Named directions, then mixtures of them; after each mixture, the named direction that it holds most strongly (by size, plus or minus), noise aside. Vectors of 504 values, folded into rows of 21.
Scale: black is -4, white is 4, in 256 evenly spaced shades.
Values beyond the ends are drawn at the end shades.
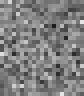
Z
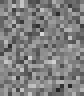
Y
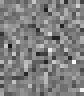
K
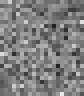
Z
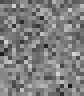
Y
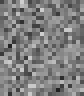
Y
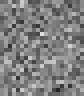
Y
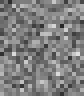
Z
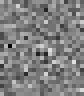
K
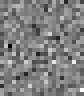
K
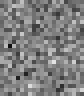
Y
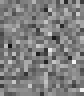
K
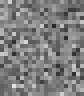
Z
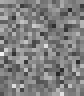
Z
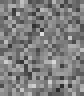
Y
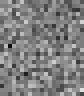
Z
